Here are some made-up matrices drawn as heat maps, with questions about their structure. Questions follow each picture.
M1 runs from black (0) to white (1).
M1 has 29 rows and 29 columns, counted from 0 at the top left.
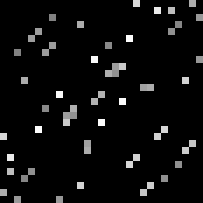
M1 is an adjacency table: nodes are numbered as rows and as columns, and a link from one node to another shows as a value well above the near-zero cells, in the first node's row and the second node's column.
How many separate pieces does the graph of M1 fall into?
2
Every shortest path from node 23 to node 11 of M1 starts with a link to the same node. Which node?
node 25
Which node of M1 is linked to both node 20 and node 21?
node 12
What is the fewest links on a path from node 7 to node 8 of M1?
3
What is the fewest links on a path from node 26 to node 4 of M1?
7
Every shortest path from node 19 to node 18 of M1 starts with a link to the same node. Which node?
node 22
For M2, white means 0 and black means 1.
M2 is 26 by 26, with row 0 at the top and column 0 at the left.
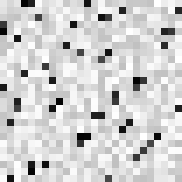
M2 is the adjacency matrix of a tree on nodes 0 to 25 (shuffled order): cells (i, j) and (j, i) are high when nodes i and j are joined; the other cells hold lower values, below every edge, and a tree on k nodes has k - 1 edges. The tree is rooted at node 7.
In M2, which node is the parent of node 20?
11
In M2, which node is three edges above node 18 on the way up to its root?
25
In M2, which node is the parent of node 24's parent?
0
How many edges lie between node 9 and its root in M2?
8
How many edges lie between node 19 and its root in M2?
2
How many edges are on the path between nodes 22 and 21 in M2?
4
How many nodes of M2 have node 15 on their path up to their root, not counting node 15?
10
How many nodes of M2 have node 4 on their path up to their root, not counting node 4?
4
